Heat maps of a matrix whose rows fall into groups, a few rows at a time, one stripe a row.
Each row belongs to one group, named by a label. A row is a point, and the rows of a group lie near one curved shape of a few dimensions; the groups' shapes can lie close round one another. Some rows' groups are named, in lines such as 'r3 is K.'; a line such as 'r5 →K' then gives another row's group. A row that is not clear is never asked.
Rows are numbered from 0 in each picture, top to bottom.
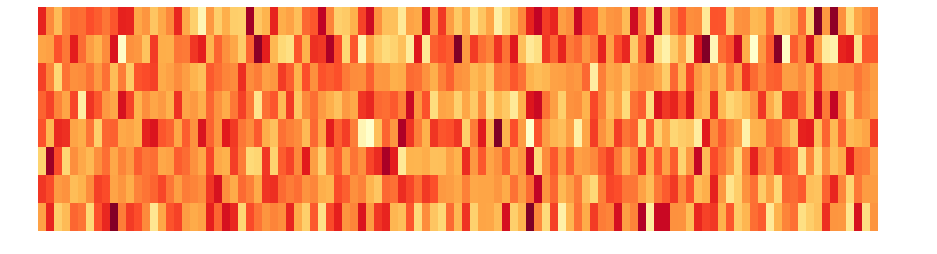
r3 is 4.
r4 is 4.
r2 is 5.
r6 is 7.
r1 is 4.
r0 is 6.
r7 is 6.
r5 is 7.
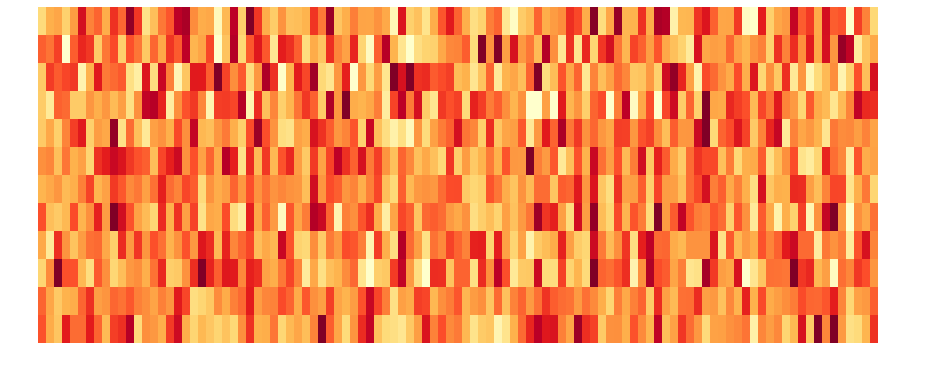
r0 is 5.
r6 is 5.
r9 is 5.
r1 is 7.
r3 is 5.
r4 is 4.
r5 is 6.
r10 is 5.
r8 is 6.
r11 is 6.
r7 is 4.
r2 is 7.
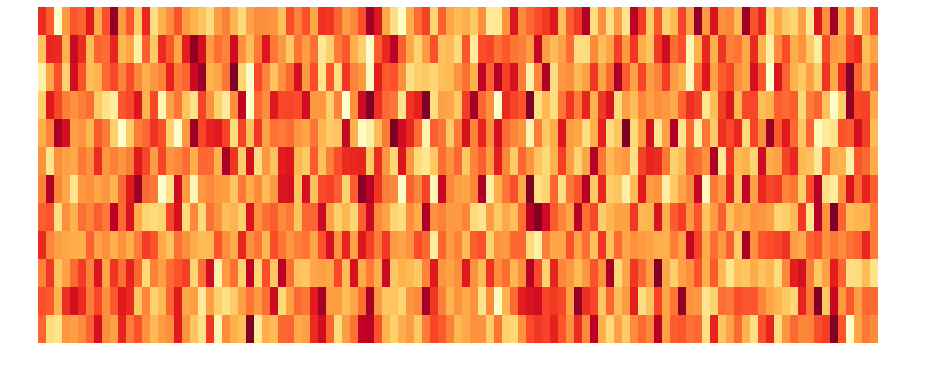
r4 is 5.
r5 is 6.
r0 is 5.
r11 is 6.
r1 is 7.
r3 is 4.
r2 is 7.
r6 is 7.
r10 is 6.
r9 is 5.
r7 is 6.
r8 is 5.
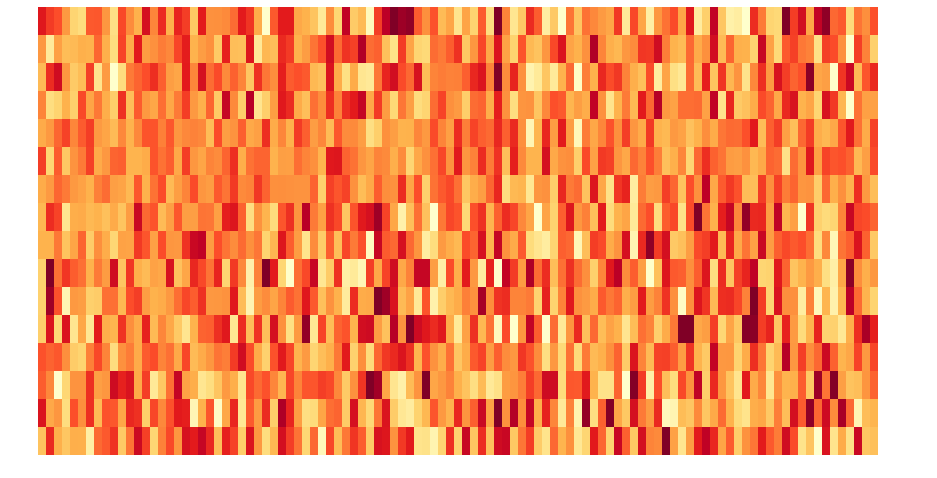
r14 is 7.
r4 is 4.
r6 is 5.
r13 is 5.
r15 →6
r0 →4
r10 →7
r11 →7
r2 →4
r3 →6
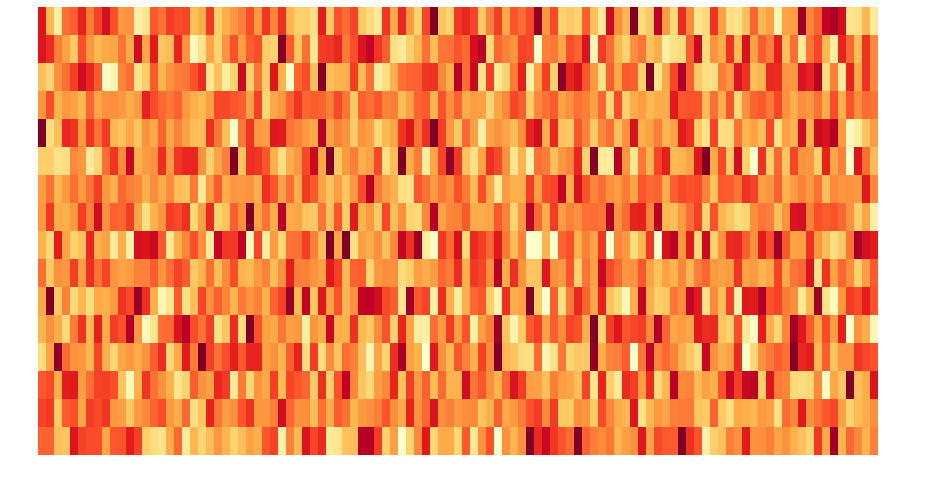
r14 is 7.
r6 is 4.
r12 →5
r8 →5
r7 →5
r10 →7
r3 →5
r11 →5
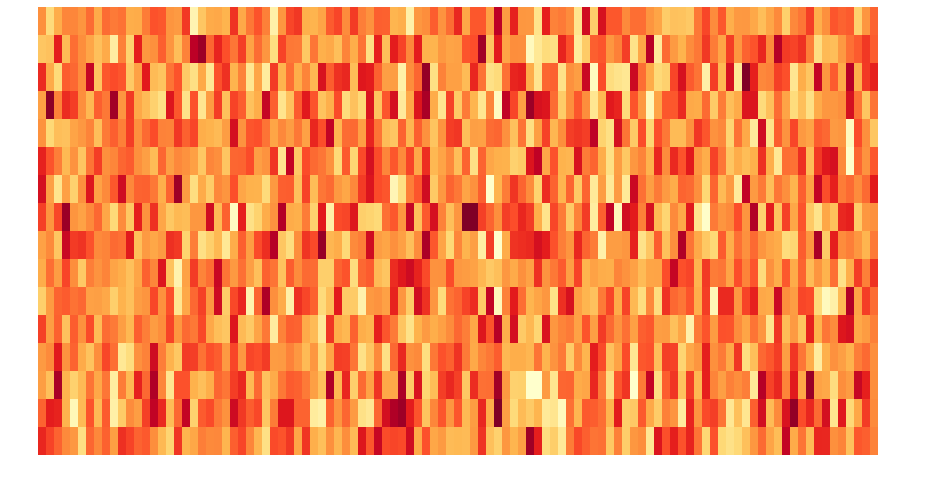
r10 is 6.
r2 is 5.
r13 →5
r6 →5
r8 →6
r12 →5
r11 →7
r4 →5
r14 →4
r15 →4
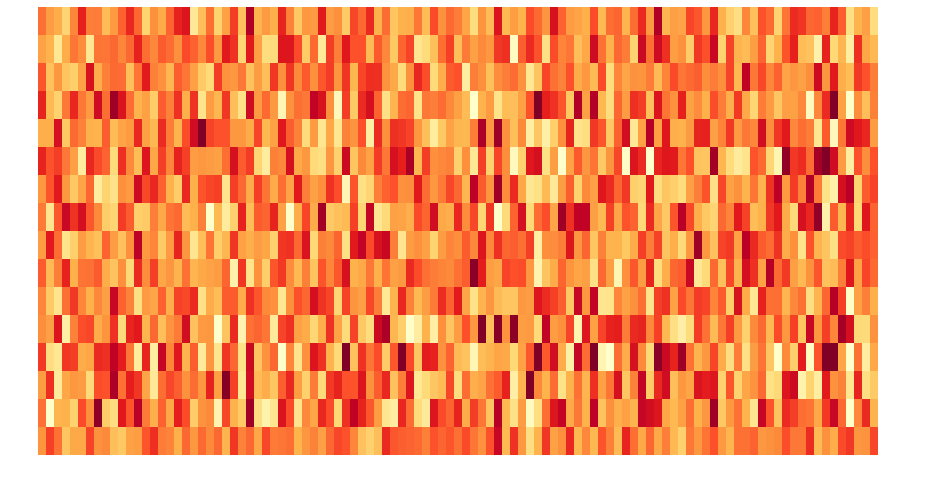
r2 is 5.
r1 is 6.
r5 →4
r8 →7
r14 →6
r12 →4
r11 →7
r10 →4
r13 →6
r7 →6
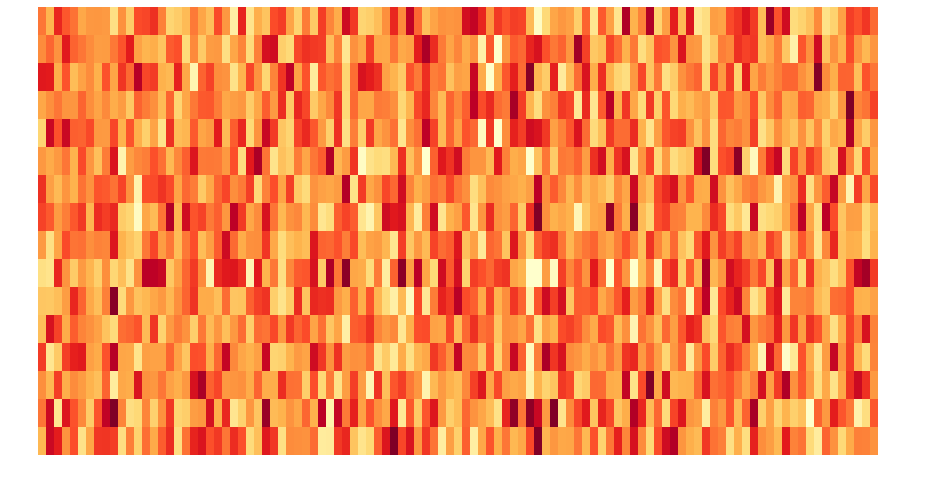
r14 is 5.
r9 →5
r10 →4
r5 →4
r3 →4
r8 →4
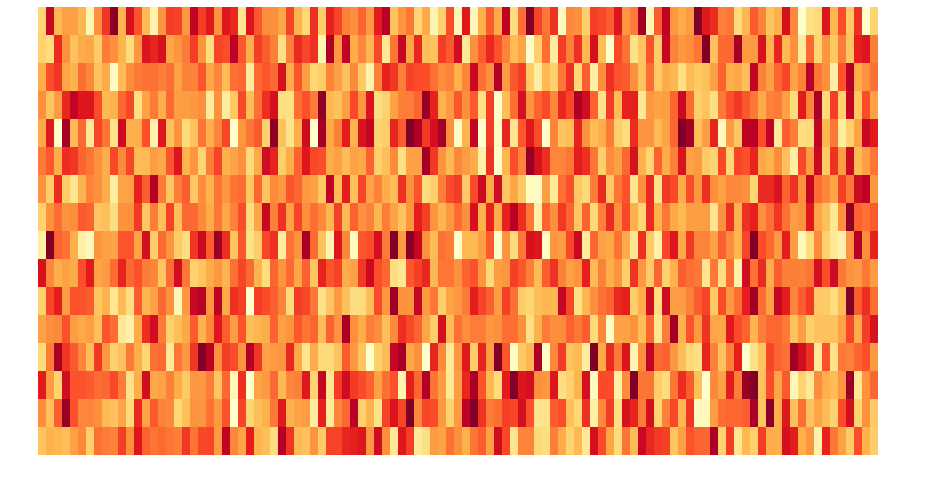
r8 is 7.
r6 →5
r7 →4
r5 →6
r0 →6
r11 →5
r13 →5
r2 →4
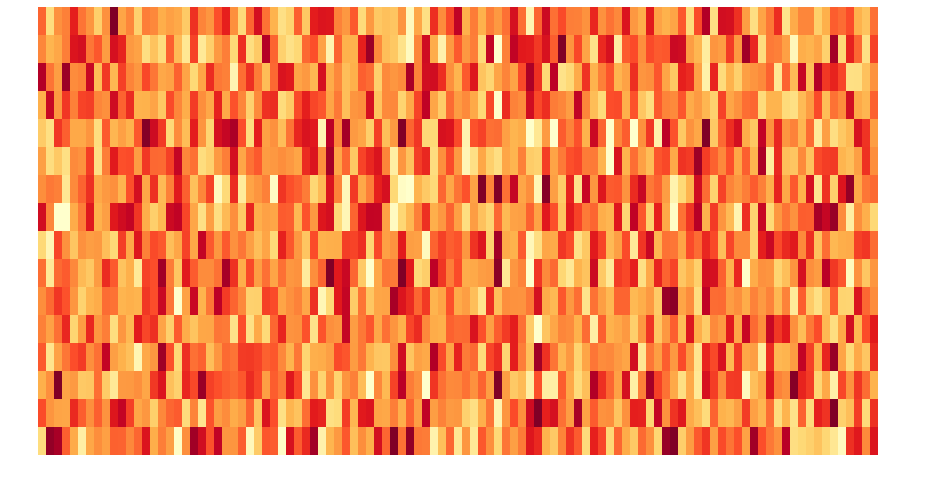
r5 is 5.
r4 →5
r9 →4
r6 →7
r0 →4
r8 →6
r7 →5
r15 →7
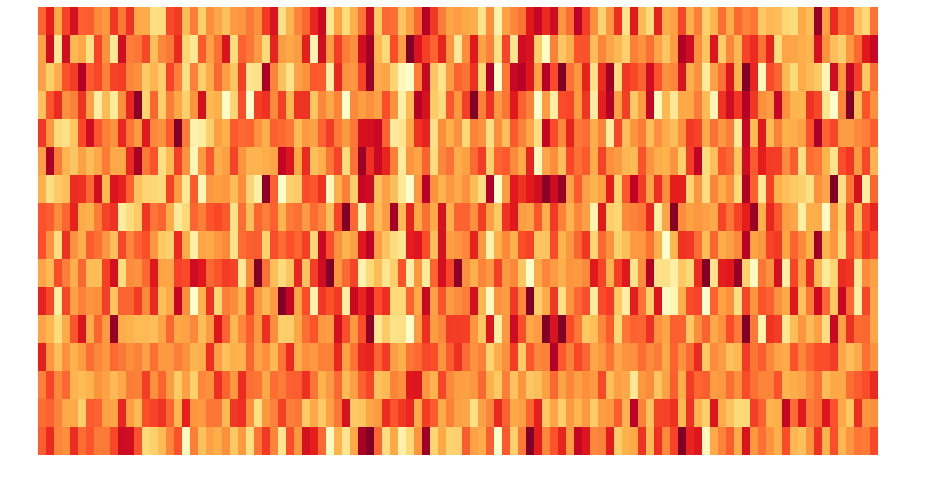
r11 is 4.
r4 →5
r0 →6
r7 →5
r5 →7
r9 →4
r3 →4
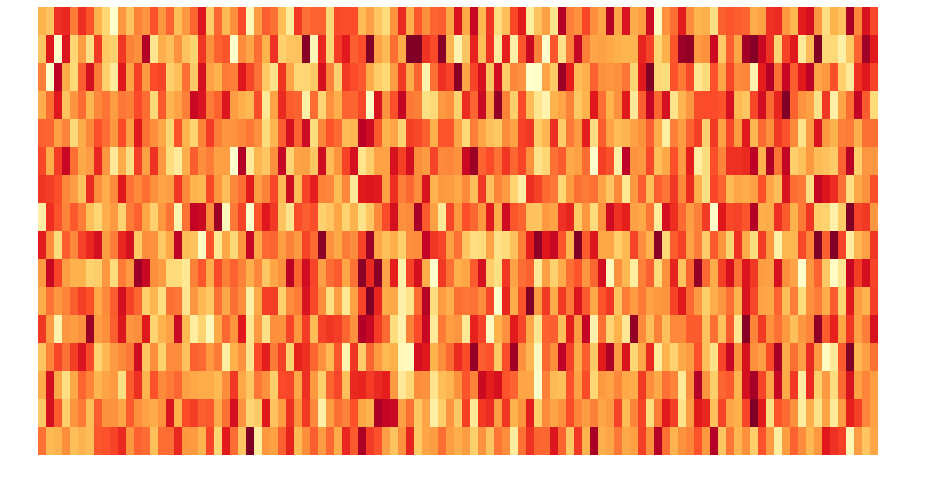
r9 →7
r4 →7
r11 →5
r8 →6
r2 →6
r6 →4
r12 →4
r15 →6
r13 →7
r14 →7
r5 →5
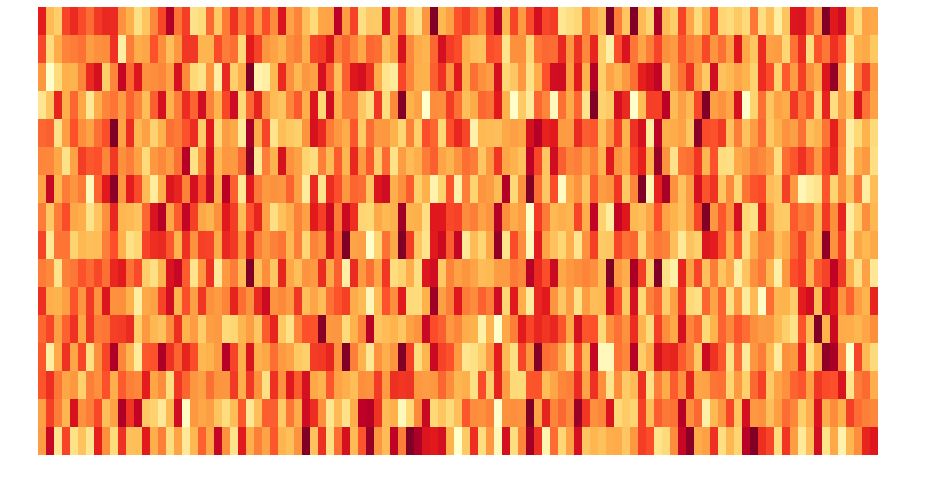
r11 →6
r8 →4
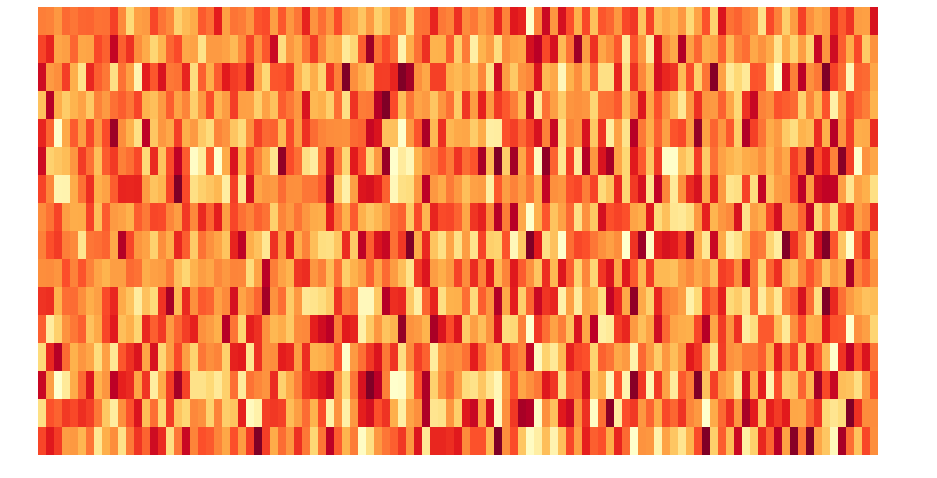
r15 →4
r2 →4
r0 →4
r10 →7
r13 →5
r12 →4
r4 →5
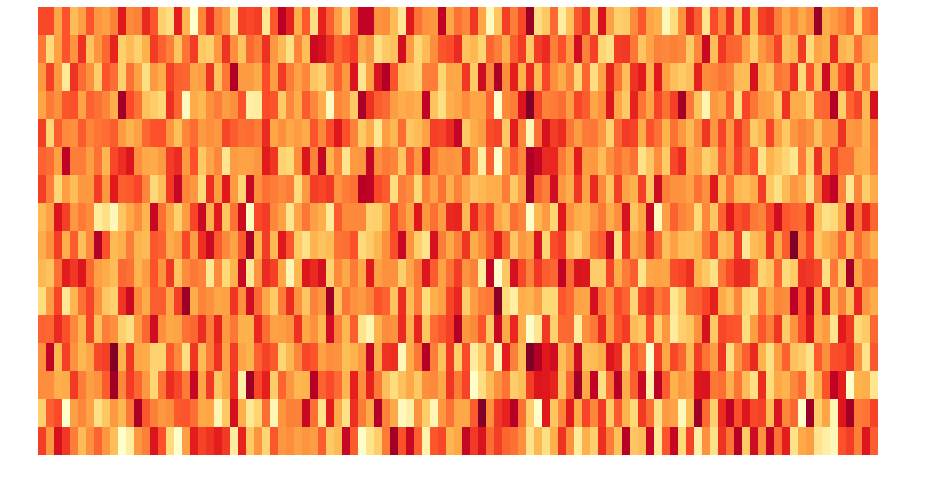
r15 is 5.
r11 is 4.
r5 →6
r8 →5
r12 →6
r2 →7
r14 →7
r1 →4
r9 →6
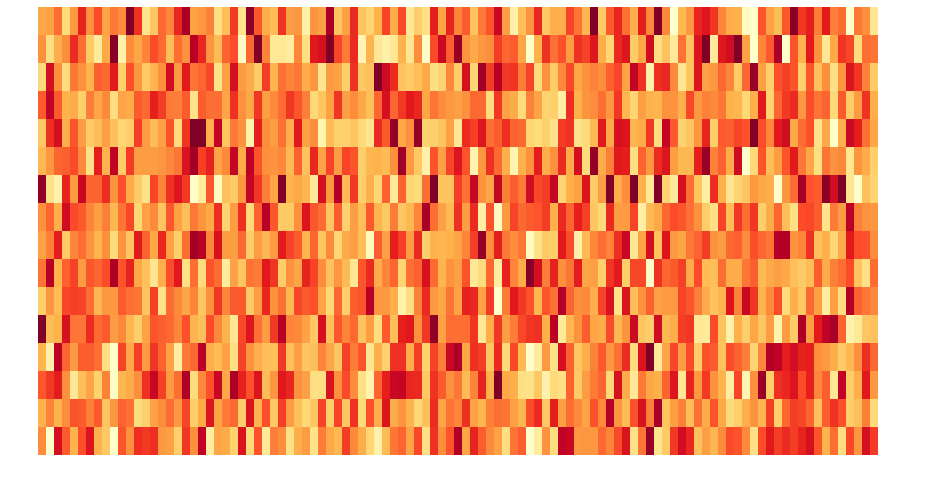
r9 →6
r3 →4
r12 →6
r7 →6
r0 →5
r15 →6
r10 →4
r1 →4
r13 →4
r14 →5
